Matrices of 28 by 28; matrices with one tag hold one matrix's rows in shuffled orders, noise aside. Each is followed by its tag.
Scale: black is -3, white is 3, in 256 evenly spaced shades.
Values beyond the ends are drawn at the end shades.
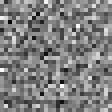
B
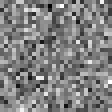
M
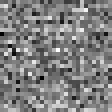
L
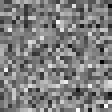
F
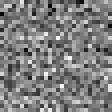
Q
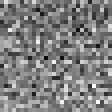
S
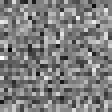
B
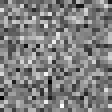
Q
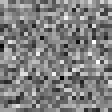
S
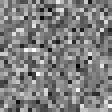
M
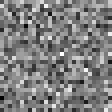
Q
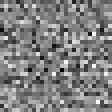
S
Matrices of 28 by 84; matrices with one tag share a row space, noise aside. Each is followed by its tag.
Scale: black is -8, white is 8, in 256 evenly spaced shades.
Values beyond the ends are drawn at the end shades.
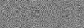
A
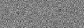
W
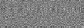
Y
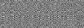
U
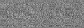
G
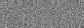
Y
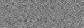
Y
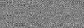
G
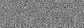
W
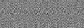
U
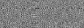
A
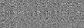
U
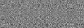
U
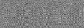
W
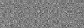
U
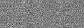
G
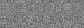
G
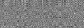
W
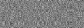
U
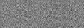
W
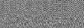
W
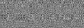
G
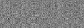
A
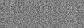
U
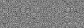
A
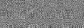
G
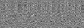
Y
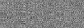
G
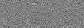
A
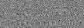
W
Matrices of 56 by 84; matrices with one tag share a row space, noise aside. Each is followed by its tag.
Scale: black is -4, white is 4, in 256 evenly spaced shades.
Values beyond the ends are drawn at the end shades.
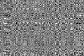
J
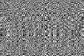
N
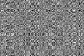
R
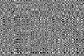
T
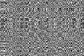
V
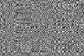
T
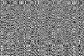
R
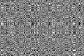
R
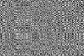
T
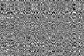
R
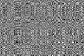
T
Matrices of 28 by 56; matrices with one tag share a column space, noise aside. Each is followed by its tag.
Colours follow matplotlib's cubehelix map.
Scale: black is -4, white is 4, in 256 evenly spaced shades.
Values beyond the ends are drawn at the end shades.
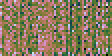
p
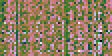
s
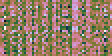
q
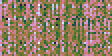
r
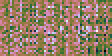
q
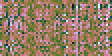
r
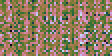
s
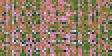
s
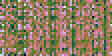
p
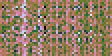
q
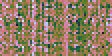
r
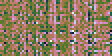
s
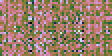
s
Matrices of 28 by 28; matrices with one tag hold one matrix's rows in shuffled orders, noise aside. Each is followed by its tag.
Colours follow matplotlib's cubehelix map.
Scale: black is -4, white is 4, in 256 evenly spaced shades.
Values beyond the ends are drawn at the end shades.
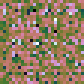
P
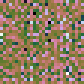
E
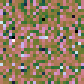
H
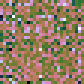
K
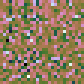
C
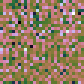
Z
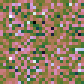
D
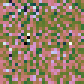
C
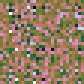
D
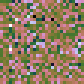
D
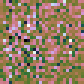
C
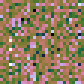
D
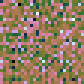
Z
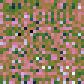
Z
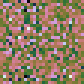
C
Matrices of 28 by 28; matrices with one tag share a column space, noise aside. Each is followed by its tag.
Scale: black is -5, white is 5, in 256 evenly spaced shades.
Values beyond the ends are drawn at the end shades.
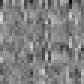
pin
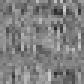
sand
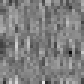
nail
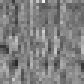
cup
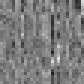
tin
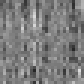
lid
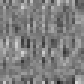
nail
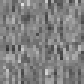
pin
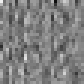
pin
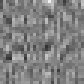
pin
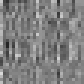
tin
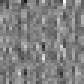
pin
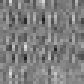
pin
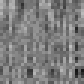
lid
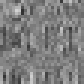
sand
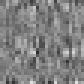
nail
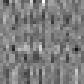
pin
